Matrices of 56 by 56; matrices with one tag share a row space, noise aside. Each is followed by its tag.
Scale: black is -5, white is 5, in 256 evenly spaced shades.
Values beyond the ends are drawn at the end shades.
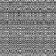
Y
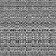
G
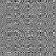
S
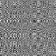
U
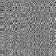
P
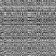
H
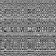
H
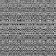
Y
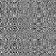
U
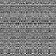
G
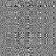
S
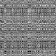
H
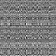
G
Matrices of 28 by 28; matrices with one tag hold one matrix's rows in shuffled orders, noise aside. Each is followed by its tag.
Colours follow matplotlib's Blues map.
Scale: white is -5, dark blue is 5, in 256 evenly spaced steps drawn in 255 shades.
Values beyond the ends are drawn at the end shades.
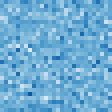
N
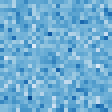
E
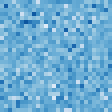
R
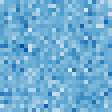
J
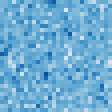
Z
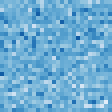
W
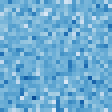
R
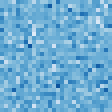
E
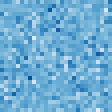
E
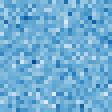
R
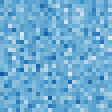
Z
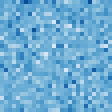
R
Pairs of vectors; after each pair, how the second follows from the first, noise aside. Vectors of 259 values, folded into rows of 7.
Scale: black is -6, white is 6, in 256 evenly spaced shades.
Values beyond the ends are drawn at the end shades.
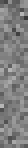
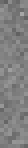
shrunk.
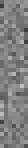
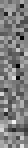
wrapped around, scaled up.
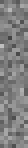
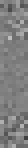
negated, partly zeroed.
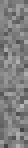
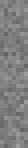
shrunk.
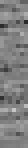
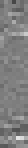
wrapped around, negated, partly zeroed.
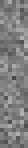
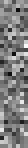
wrapped around, scaled up.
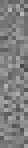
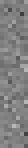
negated, partly zeroed.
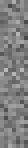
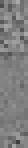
reversed, partly zeroed.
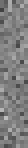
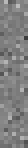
wrapped around, negated, partly zeroed.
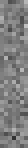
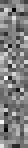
reversed, scaled up.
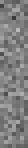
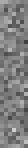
reversed, negated.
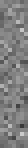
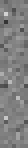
reversed, partly zeroed.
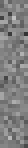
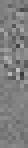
wrapped around, negated, partly zeroed.
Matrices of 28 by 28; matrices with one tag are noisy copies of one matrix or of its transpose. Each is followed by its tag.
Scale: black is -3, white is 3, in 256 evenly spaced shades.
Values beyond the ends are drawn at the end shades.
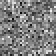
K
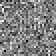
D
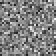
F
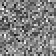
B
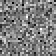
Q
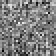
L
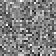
D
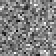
B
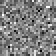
F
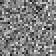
F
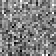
L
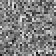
K
